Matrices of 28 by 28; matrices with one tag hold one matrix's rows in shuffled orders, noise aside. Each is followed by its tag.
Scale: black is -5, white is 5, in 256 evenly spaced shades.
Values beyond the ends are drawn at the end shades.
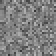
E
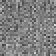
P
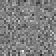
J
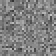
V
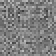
J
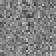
E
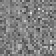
E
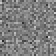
P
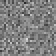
J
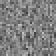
E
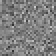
V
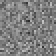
E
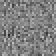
J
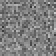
P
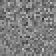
E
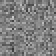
V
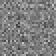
J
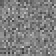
J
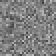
V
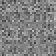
P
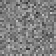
E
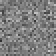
P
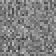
J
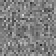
J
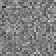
P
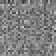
J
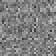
P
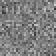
P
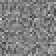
P
